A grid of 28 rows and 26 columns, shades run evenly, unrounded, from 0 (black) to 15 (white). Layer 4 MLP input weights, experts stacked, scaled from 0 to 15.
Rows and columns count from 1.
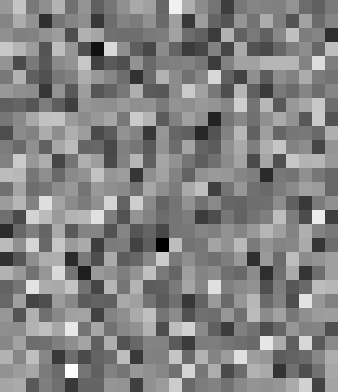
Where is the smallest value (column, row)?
13, 18
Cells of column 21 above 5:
22
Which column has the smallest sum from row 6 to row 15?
20
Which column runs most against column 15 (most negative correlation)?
24
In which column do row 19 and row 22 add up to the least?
1
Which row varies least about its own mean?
14
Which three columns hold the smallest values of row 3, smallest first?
26, 17, 6
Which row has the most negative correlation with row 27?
3
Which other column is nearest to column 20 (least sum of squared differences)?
10
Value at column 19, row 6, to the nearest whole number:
4
